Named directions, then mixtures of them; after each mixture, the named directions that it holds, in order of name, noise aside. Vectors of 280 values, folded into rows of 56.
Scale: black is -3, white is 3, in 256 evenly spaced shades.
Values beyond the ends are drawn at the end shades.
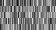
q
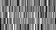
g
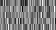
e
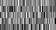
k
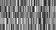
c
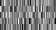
c, k, q.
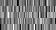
g, q.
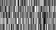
c.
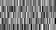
k.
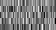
k.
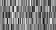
c, q.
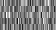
c, e, q.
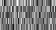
q.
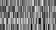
c, k.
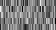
e, g, k.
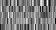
c, g, k.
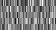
c, e, g.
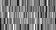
g.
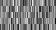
c, e, k.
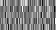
e.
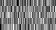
g, q.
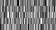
c, g, q.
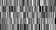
e, g, k.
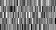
k, q.
